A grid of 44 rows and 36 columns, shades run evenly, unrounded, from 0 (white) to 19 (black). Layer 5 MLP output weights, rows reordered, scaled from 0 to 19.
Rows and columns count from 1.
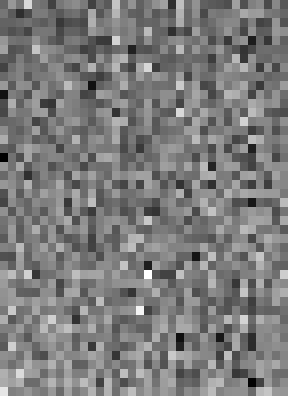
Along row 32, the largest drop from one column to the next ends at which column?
31
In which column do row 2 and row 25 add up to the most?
3
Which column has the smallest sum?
33
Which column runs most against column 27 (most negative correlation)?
30
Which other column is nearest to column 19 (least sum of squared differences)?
36
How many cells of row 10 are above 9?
23
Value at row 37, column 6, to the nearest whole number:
5
